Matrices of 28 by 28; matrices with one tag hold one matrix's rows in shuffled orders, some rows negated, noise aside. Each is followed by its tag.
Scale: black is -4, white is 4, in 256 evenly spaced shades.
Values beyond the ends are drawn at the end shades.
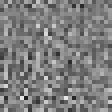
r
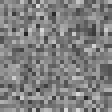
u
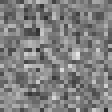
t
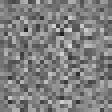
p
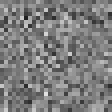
r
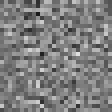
t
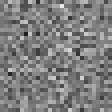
p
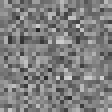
p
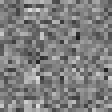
t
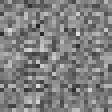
t
